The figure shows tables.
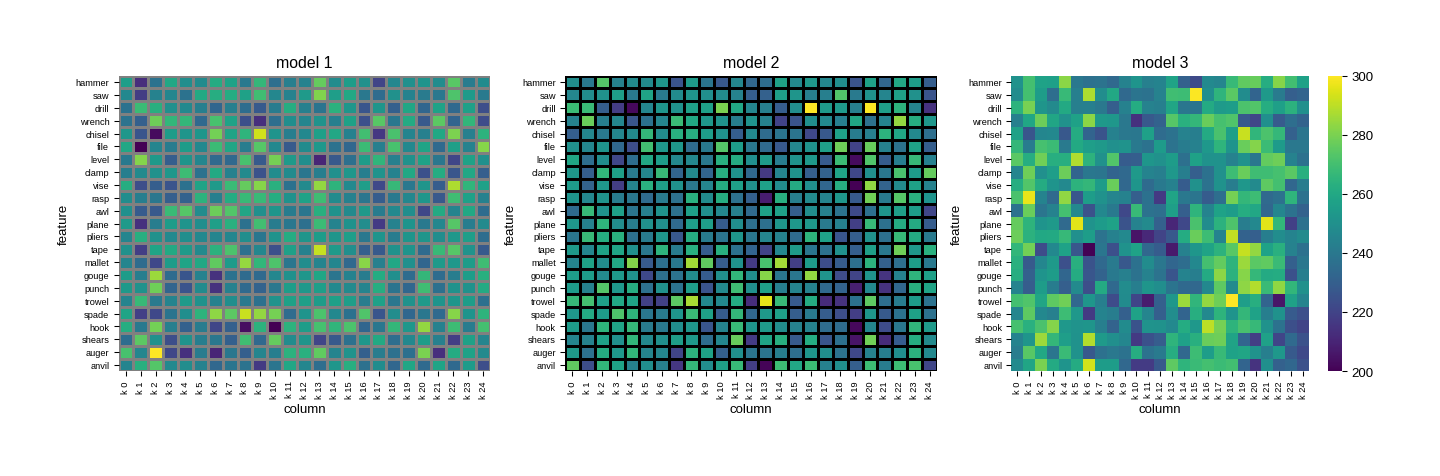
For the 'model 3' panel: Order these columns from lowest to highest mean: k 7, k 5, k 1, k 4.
k 7, k 5, k 4, k 1
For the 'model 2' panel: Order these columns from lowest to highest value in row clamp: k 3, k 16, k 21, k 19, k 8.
k 19, k 16, k 21, k 8, k 3
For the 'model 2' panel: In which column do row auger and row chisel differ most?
k 7
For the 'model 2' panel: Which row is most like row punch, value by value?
hook
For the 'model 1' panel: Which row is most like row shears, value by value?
level
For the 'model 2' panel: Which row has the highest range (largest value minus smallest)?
drill
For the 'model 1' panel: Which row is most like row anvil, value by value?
drill
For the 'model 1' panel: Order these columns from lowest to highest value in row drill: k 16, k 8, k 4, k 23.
k 16, k 8, k 4, k 23
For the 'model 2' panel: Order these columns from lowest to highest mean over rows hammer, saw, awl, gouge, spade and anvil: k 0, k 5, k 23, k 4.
k 5, k 4, k 0, k 23
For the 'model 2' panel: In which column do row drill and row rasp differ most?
k 16
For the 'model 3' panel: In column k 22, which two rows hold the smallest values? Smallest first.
trowel, shears
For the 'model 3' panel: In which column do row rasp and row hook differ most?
k 16
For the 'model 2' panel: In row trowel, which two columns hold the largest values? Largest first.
k 13, k 8
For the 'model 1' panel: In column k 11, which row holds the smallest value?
file
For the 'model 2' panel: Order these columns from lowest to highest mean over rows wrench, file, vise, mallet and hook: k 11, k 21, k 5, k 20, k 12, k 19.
k 19, k 21, k 12, k 5, k 11, k 20
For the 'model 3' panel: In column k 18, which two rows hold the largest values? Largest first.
trowel, pliers
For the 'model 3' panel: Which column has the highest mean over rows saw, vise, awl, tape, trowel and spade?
k 1
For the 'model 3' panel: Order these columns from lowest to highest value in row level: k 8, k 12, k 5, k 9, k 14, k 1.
k 9, k 14, k 12, k 1, k 8, k 5
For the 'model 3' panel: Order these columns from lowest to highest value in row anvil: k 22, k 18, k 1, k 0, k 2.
k 22, k 0, k 1, k 18, k 2
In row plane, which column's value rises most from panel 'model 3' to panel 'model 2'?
k 23
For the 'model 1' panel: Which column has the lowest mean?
k 1
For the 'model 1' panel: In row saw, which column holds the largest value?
k 13
